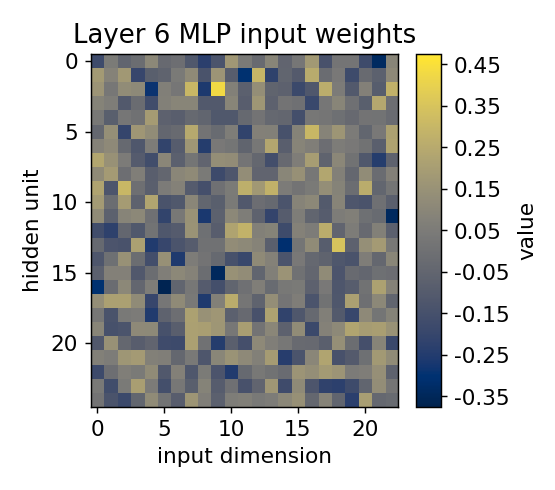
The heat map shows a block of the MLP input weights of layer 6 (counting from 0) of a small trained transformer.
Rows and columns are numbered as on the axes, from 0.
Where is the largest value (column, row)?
9, 2
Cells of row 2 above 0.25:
4
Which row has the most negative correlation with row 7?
16
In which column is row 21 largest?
17
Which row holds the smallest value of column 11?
1
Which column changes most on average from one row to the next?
11
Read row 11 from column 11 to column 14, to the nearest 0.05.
0.05 -0.05 -0.2 -0.1
